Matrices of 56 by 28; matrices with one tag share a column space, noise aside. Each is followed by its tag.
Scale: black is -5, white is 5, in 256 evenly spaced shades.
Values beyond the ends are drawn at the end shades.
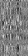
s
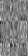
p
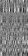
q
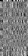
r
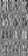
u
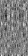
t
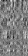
u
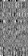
r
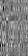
p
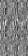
s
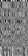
r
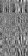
q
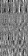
q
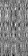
t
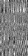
q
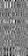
r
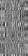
t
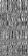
u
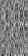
t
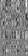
u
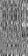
t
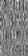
u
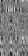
q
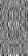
t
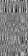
q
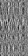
s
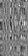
s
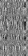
s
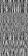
q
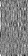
t
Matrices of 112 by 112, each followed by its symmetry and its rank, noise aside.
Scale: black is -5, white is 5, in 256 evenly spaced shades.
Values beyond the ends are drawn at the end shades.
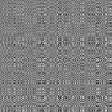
antisymmetric, rank two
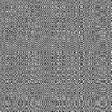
no symmetry, rank four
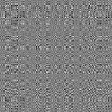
no symmetry, rank four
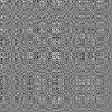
no symmetry, rank three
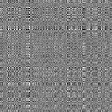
antisymmetric, rank two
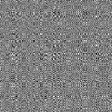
antisymmetric, rank four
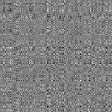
symmetric, rank four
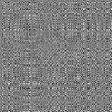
symmetric, rank four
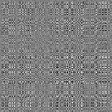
antisymmetric, rank two
